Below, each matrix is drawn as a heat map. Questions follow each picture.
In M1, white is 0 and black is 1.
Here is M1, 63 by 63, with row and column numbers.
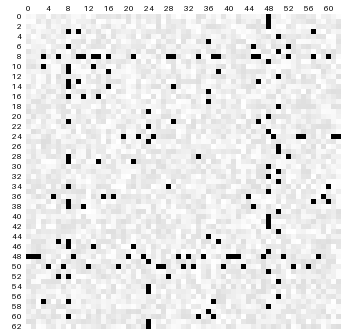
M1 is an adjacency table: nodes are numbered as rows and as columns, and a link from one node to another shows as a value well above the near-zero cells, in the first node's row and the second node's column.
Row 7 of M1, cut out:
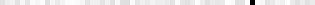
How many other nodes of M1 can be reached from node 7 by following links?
12
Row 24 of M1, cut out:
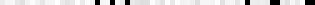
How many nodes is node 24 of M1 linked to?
8
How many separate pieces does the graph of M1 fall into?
5
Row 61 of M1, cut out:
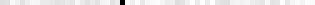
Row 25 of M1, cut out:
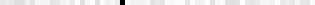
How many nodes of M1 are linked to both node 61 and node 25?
1
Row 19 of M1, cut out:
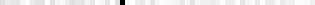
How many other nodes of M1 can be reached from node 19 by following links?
8
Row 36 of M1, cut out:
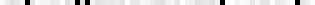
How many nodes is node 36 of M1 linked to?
5
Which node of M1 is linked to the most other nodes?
node 8
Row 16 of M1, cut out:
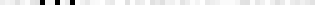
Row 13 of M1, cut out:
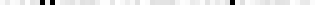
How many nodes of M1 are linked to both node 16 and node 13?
1
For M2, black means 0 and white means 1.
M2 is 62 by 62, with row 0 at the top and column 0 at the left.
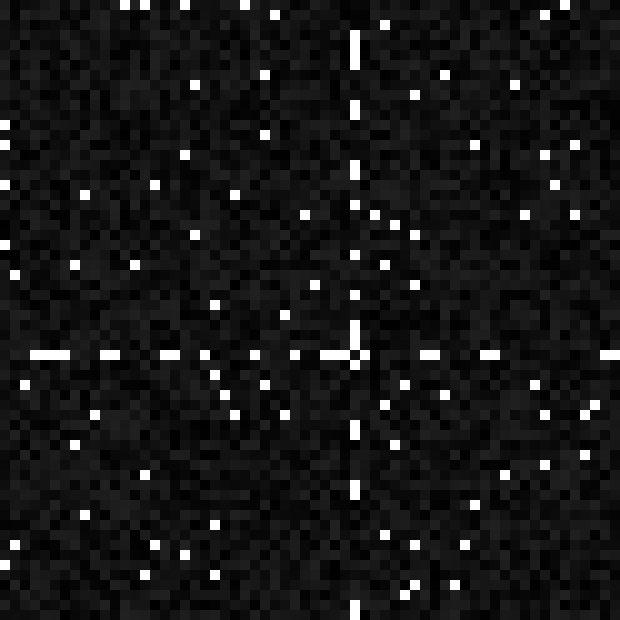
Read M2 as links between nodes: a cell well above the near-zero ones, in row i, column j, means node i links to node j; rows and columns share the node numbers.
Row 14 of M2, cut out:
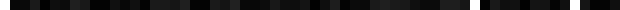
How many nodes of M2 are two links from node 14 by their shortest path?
6
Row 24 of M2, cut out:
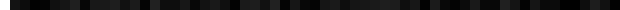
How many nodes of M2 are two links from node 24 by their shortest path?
4
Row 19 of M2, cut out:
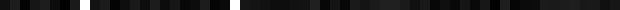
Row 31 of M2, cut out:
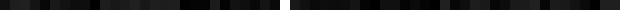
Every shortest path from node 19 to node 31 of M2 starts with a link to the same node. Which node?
node 23
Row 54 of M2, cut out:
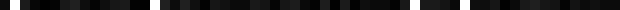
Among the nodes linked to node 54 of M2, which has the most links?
node 41
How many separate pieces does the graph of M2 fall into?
3
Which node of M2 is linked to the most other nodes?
node 35
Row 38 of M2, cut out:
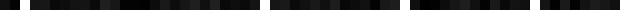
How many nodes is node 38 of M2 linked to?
4
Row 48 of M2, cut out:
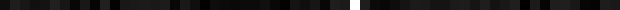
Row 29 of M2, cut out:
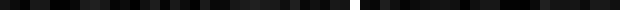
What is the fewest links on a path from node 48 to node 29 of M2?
2
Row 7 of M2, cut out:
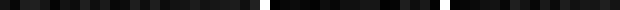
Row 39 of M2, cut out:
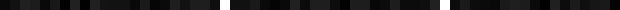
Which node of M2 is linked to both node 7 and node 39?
node 44
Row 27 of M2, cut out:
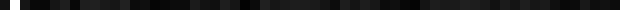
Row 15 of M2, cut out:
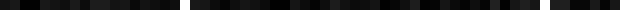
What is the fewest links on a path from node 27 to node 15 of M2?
3
